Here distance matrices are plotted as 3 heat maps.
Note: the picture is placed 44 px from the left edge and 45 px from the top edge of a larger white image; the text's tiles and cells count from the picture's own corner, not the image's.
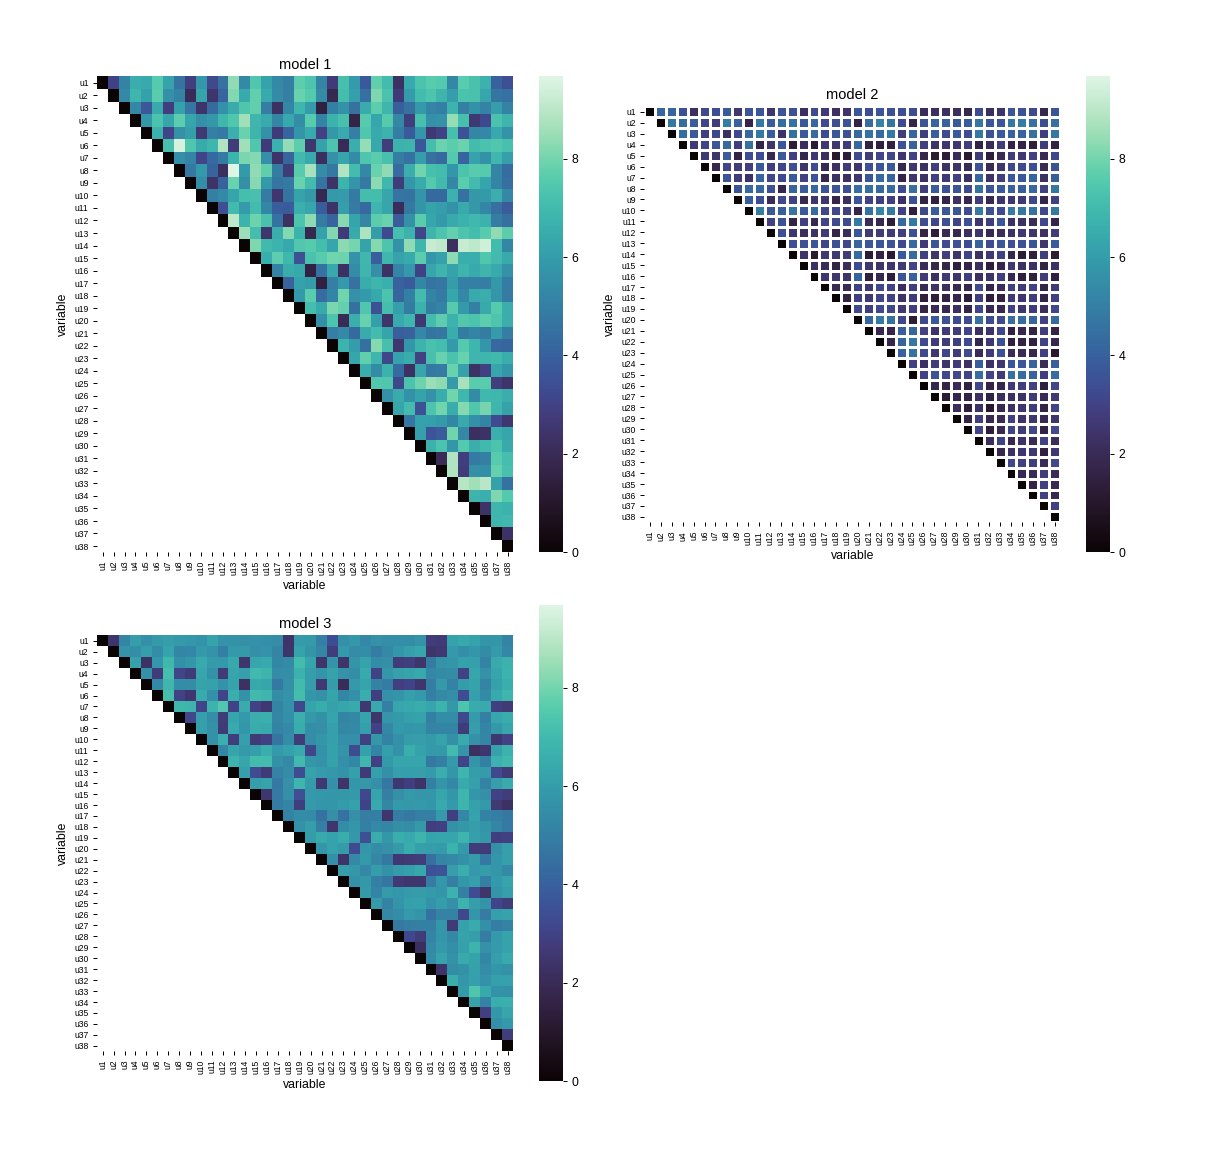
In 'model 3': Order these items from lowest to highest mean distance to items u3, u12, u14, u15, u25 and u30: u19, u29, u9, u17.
u29, u17, u9, u19
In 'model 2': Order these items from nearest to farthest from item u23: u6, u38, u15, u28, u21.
u38, u21, u15, u28, u6
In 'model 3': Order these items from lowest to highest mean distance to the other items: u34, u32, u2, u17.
u17, u2, u32, u34
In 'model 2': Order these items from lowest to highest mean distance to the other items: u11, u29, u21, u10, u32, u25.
u32, u29, u21, u11, u25, u10
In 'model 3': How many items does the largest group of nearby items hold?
9
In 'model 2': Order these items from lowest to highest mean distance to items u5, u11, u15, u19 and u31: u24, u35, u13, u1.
u35, u1, u24, u13
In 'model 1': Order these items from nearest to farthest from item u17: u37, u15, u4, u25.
u4, u37, u25, u15
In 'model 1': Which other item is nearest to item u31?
u32
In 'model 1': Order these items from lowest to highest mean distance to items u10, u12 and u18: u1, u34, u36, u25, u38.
u38, u1, u34, u25, u36
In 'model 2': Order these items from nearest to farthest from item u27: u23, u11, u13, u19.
u19, u23, u11, u13
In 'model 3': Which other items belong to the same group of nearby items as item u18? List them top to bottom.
u1, u2, u22, u31, u32
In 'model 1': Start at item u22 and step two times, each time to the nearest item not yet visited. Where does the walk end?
u9
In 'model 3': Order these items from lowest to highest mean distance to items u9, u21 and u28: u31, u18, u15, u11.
u31, u18, u11, u15
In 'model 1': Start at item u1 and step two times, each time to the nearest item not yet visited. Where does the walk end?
u11
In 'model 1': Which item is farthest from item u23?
u8
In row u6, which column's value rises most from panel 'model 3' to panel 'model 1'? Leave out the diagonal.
u8
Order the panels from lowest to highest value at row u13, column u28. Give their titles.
model 2, model 3, model 1
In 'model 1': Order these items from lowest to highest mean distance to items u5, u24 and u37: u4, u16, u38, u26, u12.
u38, u4, u12, u16, u26
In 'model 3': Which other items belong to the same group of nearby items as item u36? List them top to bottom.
u11, u20, u24, u35
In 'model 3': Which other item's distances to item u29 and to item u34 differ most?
u30
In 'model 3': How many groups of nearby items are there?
6
